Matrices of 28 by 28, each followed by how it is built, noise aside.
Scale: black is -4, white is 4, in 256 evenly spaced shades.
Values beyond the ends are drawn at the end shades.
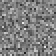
noise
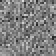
repeating rows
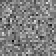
noise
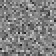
noise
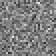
noise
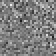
upper triangular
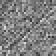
Hankel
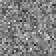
noise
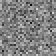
repeating rows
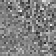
upper triangular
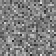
noise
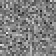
noise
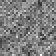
Hankel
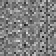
repeating rows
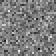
noise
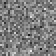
noise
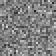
noise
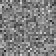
noise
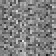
repeating rows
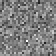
noise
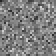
noise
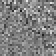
upper triangular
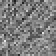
Hankel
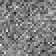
Hankel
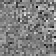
upper triangular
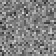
noise
